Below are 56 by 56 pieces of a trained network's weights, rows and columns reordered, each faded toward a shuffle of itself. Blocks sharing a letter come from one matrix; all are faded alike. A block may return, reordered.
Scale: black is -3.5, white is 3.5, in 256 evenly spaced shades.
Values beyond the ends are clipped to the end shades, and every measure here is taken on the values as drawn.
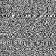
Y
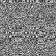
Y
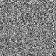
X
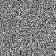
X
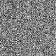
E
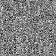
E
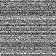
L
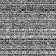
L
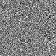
X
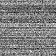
L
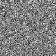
X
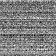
L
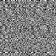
Y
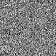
E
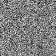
E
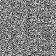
E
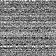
L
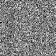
E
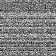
L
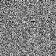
E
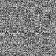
Y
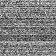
L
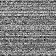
L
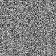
E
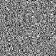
X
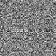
Y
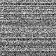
L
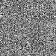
E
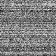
L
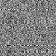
Y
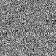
X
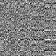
Y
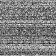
L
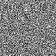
Y
